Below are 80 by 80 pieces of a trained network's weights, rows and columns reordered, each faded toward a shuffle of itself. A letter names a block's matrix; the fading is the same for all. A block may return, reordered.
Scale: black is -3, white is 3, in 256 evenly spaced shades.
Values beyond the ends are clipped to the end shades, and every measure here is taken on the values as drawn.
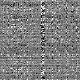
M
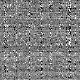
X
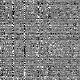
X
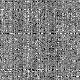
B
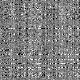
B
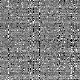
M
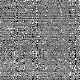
X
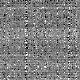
X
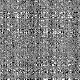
B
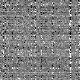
M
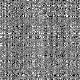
B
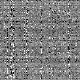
X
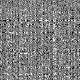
B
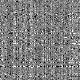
B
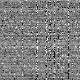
M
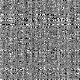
B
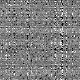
M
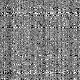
B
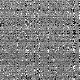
X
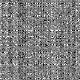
B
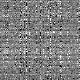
M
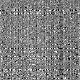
B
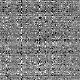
X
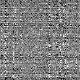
X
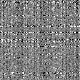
B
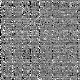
M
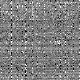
M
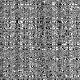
B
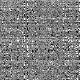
M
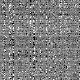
X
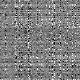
M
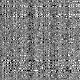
B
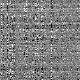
M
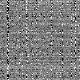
M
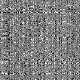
B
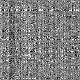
B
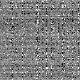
X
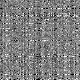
B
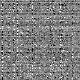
X
